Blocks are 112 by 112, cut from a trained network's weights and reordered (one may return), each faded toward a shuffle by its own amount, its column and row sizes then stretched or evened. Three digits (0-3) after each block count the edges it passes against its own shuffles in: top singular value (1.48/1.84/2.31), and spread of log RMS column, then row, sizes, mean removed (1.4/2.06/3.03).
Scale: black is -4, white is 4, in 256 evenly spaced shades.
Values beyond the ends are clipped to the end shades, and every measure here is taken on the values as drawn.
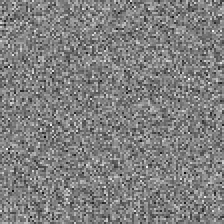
2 0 0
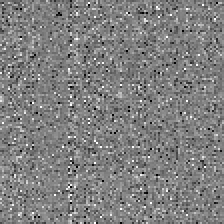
0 2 0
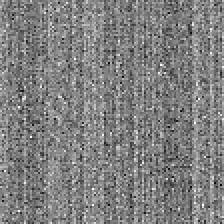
3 1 0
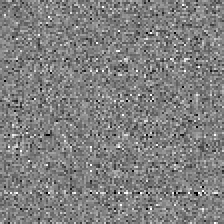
1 2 2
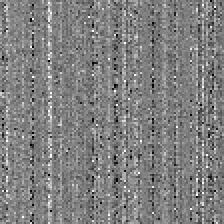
3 3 0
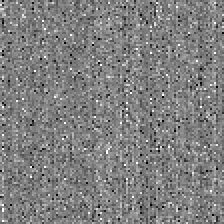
1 2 0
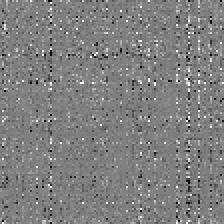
1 3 2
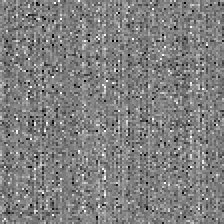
2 2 1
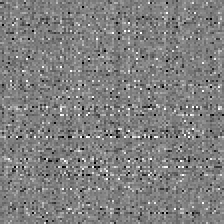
1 1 3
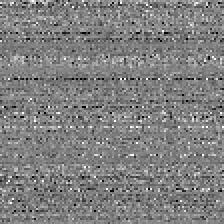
2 0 3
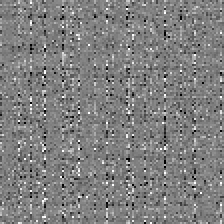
1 3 1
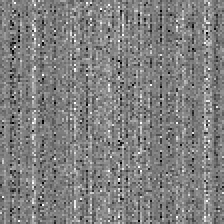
3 3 0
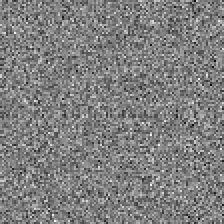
1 1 0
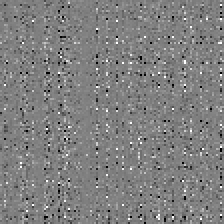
0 3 2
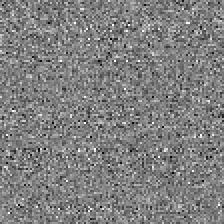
0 0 2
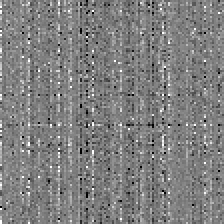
3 3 1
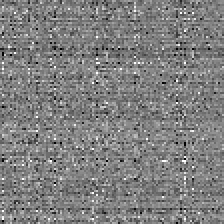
2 2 2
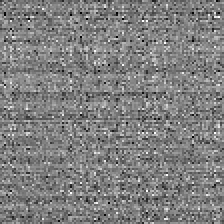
2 2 1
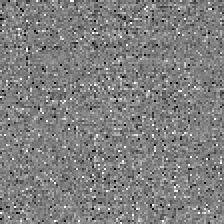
0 1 1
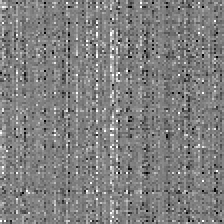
3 3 2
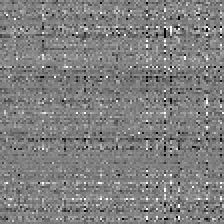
2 2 3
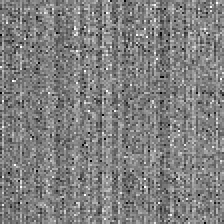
3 1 1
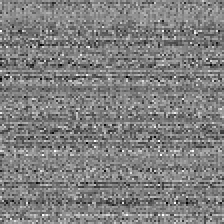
3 0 3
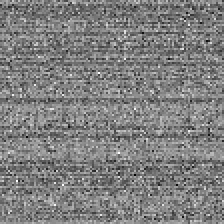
3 0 1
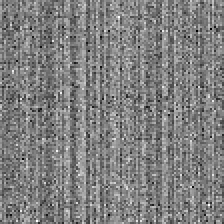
3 0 1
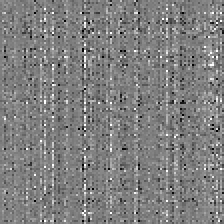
3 3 2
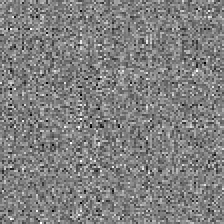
2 2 2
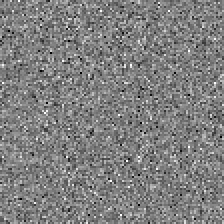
0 1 0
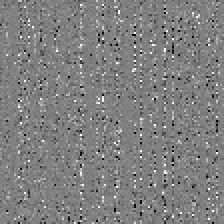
0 3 0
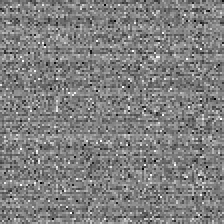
2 1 0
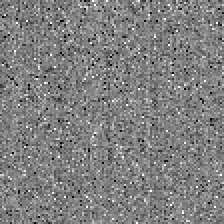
0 0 0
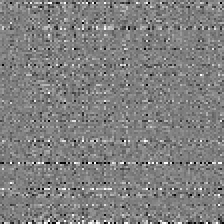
3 2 3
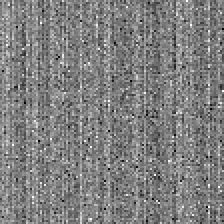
3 2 0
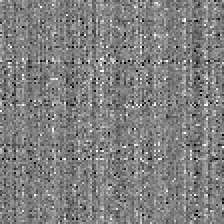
3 2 2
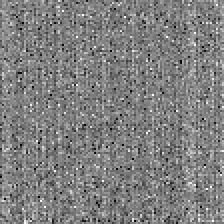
2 0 1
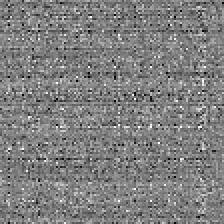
2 2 2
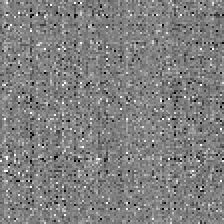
1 2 2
